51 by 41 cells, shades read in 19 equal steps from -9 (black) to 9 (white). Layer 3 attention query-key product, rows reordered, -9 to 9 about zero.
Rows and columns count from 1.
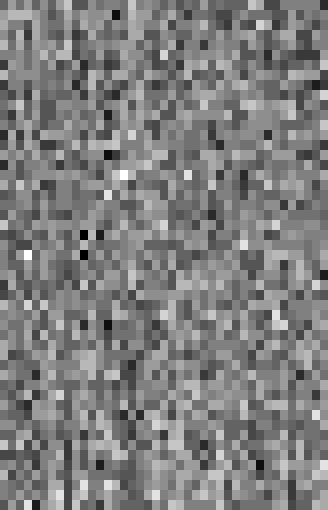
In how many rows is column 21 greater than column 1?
26
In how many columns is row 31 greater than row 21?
25
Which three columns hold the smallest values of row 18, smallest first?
31, 28, 13
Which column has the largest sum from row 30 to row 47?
23
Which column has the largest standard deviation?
11
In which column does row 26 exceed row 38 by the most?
4
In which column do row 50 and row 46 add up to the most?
8
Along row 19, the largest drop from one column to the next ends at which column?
6
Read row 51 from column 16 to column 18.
-2 -2 -2
